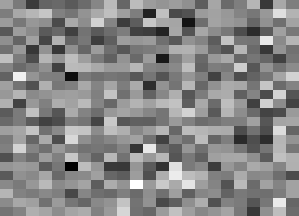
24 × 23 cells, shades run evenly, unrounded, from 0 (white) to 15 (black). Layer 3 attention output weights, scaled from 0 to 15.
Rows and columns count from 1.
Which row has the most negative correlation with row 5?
6
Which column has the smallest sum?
22
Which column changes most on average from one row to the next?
13
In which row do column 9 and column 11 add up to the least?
21
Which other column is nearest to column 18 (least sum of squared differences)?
7
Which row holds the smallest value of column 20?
1
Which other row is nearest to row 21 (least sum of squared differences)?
8
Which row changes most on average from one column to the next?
19
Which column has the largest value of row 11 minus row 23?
10
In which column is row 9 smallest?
2
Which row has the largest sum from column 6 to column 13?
4
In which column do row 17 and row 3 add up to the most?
11
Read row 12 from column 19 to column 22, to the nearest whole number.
6 11 3 7
